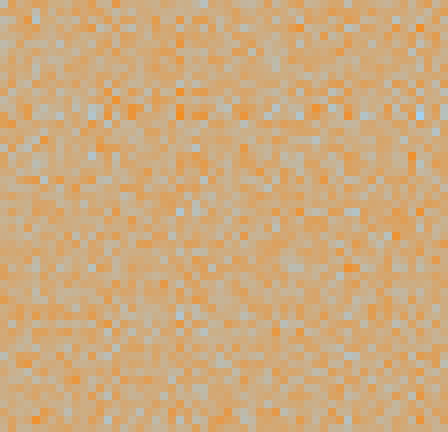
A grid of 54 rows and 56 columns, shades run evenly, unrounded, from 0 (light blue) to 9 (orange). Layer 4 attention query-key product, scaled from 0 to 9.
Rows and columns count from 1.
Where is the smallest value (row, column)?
15, 53
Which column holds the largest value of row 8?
23
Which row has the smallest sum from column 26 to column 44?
45
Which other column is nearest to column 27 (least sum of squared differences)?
46
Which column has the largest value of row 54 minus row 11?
25
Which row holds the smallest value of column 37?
34
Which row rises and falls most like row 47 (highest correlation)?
27
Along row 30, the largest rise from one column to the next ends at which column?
50
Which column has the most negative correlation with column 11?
55
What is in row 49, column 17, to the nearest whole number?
4
